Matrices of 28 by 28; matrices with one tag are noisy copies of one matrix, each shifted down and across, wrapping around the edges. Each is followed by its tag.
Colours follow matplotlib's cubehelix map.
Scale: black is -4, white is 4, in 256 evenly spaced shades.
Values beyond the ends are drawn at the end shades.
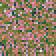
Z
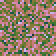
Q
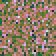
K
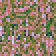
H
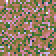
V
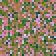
Z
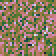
K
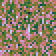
H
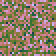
Q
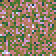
V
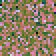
Z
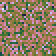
Z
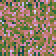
H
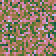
Z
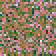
V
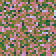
V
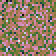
Q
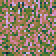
H
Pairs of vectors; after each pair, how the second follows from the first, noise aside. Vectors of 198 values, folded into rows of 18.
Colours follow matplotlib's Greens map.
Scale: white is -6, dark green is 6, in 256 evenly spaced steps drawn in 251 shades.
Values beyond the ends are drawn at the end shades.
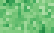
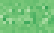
reversed, partly zeroed.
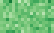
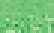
negated, partly zeroed.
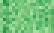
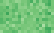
reversed, shrunk.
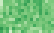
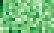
negated, scaled up.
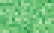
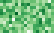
negated, scaled up.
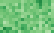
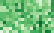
negated, scaled up.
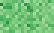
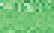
negated, partly zeroed.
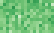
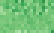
reversed, negated, partly zeroed.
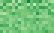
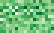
wrapped around, scaled up.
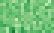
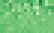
reversed, partly zeroed.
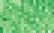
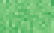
reversed, shrunk.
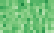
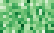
negated, scaled up.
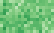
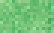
reversed, shrunk.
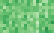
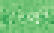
partly zeroed.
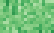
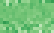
negated, partly zeroed.
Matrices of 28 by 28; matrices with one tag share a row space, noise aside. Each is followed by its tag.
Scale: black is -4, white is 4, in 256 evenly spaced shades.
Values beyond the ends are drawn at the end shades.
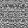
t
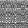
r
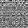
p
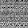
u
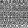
u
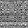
t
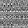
u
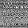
u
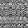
p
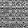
p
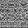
t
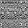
t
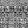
t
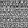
u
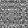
t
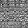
t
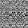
p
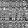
p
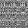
r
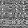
p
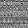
u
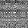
r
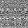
t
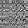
p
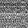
r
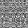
p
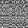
p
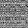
r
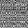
r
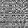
p
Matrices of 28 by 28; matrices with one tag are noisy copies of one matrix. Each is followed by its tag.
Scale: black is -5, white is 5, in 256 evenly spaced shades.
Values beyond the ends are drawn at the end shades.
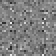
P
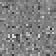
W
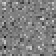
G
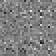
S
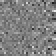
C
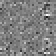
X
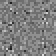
P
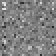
G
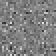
P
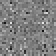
P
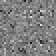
S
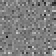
C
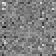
G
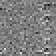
X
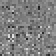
W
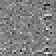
X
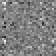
G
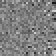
C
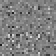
W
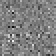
W
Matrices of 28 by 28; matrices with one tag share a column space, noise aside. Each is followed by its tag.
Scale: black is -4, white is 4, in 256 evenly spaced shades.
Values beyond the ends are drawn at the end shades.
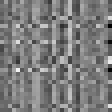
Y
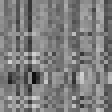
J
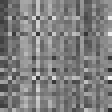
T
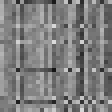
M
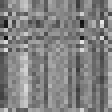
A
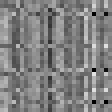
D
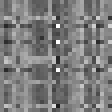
Y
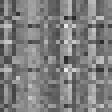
Y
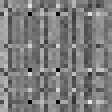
D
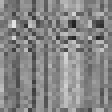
A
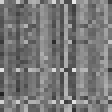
M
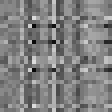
Y
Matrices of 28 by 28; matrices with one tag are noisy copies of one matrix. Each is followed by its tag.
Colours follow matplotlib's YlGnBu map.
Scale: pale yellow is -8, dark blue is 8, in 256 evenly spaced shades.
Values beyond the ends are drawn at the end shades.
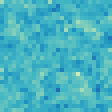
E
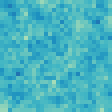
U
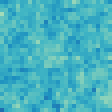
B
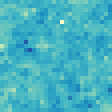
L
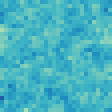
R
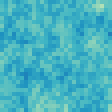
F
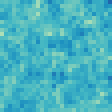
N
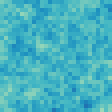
L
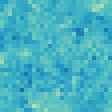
F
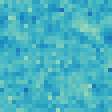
E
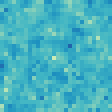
N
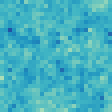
F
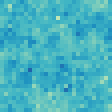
F
